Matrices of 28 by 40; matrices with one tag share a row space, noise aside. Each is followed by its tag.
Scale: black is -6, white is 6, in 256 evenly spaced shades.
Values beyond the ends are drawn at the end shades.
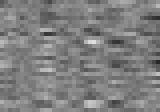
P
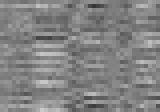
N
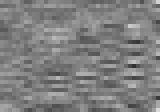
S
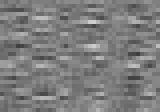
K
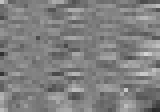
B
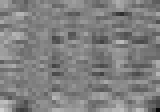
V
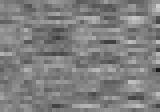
S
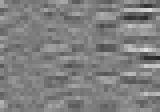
B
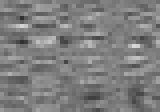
K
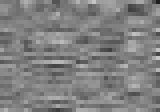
S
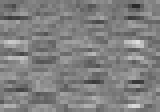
K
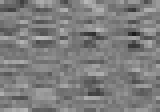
K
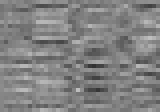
N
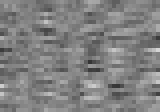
P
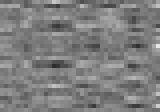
S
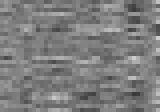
S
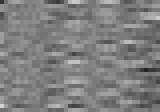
B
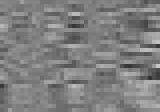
B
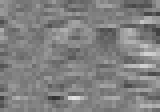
B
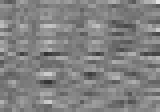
P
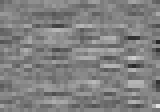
S
